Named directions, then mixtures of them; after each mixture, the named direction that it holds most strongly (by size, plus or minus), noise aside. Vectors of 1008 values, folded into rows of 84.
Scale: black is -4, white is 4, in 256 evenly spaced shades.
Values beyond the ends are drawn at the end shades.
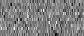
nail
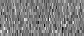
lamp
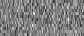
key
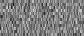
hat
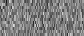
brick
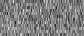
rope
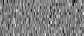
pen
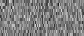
brick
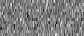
nail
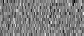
pen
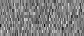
lamp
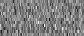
lamp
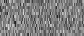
rope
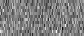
lamp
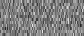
key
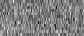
rope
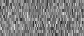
brick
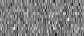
nail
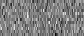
nail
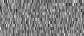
pen
